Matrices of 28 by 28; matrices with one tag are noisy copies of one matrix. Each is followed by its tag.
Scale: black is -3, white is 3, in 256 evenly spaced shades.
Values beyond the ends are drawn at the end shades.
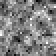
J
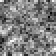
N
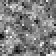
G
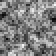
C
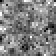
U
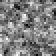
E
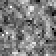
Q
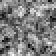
C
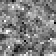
G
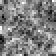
N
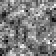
C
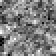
N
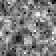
J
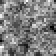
U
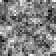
N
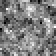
Q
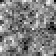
U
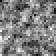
E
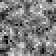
C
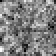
U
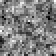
N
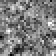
G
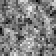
Q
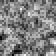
G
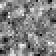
C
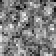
E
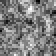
Q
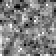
E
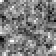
N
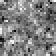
N
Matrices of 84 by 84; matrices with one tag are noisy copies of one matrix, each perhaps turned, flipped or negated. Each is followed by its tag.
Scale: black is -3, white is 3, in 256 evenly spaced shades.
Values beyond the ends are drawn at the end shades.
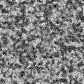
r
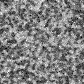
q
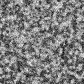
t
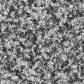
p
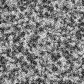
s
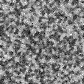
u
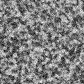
p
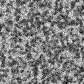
r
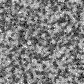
s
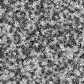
u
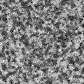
t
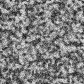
r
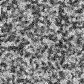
r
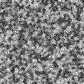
s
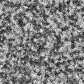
s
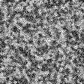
s
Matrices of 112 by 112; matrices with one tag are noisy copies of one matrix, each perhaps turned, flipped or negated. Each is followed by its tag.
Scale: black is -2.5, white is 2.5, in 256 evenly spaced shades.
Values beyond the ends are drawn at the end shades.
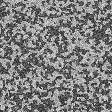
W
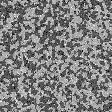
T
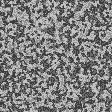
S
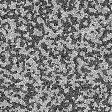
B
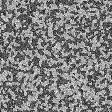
S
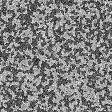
S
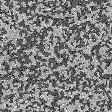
W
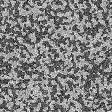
B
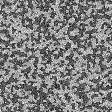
B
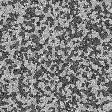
T
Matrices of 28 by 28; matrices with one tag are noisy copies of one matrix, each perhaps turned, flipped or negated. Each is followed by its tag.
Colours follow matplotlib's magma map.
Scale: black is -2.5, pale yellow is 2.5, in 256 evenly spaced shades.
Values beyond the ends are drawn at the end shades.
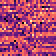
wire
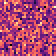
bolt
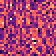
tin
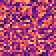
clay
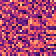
tin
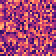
clay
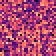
bolt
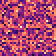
clay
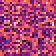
clay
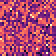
clay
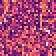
bolt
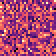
clay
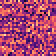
bolt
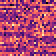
wire
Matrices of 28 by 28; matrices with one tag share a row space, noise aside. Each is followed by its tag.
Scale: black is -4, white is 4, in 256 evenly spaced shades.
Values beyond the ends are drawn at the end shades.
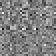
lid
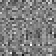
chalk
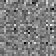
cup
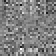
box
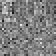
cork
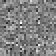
box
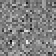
chalk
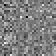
cork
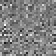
cork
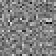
lid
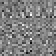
chalk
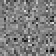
cup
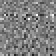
cup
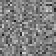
lid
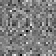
chalk
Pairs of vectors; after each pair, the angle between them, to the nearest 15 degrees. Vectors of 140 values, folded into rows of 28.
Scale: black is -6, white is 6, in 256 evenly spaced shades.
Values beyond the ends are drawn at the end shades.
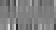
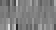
15 degrees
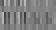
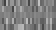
105 degrees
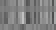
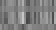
15 degrees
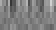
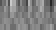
165 degrees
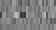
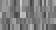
135 degrees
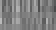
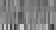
75 degrees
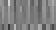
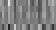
15 degrees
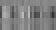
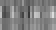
165 degrees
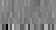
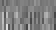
120 degrees
